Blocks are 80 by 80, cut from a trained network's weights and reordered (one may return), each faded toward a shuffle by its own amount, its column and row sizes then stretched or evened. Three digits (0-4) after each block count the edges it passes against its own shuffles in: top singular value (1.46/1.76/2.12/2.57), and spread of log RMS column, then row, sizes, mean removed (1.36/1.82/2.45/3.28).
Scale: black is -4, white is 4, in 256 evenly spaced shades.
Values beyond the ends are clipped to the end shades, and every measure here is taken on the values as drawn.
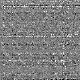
2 2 3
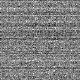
3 3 1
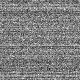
3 1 0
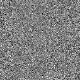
0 3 0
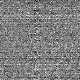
2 3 1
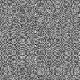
4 1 1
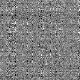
1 4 0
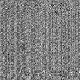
3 0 2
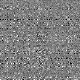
0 3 3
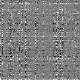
2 4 2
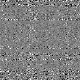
0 2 4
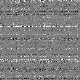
3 2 4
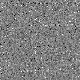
1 0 1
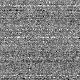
2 1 2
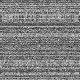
4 0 2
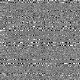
3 1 4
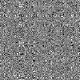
3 3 2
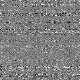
0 1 4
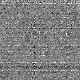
2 2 3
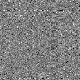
2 0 1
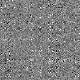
0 3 2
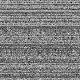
4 1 1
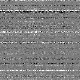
4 1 4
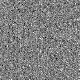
0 0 1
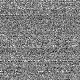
1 0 2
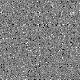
2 1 2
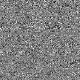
0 0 3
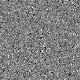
1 1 1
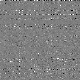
1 1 3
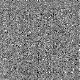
0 1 2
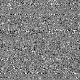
1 0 3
